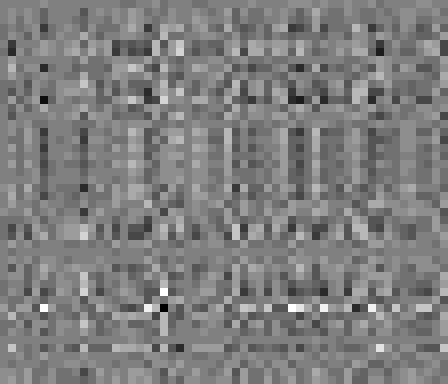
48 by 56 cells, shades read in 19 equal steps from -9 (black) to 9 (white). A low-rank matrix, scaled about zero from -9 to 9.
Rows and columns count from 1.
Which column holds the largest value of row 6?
23
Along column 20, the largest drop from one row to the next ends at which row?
40
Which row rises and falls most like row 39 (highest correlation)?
33
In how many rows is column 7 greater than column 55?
11
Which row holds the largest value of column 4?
24
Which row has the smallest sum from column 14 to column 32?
30
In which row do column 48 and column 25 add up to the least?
7
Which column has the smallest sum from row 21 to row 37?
37
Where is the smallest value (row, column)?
39, 21
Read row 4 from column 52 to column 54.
0 -3 -2
